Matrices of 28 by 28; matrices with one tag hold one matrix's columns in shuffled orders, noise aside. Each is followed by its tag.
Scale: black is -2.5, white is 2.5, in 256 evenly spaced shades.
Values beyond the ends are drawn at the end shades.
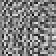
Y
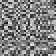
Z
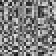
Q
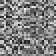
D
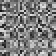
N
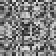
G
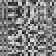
Q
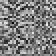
D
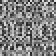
G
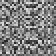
D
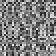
G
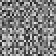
Y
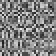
N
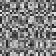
N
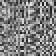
Q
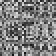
G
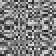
Z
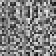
Q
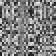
Q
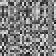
Q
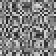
N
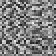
D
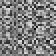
D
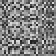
D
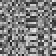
Y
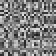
N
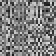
Q
